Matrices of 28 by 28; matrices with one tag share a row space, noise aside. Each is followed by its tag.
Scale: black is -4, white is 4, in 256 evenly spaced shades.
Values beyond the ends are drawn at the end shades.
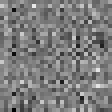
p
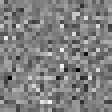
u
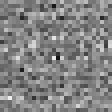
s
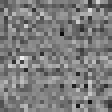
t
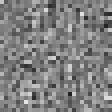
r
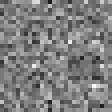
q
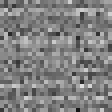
t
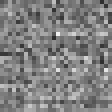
s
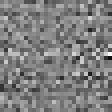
t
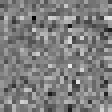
r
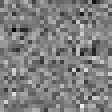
p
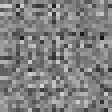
s
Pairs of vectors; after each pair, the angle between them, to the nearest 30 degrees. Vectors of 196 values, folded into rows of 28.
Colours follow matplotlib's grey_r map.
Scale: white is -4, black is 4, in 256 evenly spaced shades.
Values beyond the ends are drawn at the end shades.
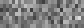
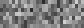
30 degrees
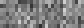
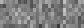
30 degrees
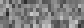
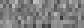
120 degrees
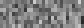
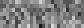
90 degrees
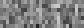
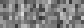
120 degrees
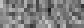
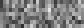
150 degrees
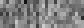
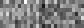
150 degrees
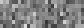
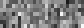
60 degrees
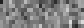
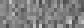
60 degrees
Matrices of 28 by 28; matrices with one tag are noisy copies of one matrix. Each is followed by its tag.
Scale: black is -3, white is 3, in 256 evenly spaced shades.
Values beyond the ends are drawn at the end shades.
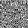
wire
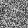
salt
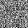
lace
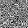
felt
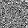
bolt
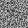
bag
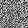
bolt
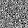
lace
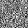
lace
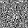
lace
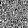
wire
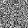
felt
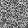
bag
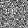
salt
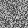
lace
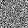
bolt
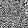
bolt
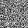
salt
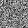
wire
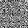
bolt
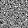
felt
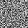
bolt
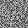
lace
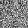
wire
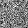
felt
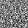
lace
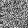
felt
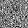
lace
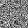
felt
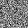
felt
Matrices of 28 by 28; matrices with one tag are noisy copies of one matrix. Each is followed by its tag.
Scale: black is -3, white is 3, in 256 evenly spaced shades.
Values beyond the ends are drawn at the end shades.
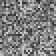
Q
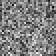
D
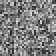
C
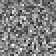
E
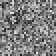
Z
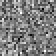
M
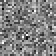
Z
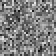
Z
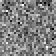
E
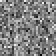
C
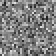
M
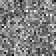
C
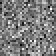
D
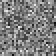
Z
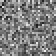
M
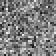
Q
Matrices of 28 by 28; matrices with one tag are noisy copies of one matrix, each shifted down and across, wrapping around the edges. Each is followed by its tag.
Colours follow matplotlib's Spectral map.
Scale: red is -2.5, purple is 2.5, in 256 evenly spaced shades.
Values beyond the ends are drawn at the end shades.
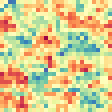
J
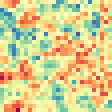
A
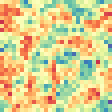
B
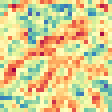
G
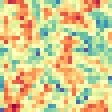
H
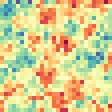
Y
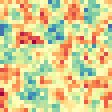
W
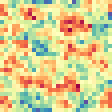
J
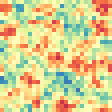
J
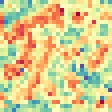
G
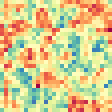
A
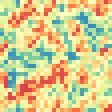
G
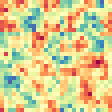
W
